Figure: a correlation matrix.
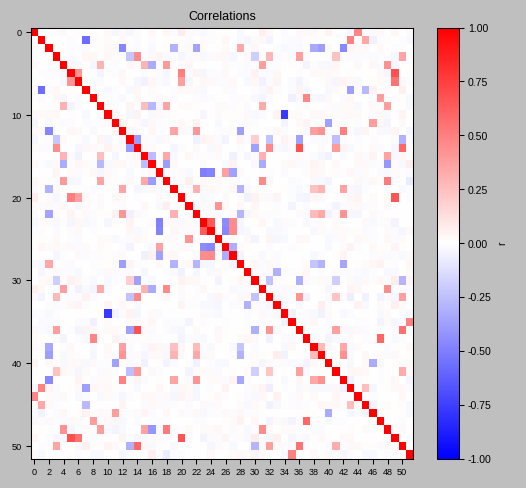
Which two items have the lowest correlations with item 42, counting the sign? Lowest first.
2, 28
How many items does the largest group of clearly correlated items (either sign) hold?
8
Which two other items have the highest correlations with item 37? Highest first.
47, 8
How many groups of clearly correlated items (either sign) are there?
13
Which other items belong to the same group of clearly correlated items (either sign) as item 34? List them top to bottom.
10
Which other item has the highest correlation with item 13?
30
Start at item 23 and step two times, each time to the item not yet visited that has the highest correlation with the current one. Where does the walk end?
27
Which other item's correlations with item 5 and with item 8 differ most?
49
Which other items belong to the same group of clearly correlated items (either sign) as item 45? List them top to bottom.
1, 7, 43
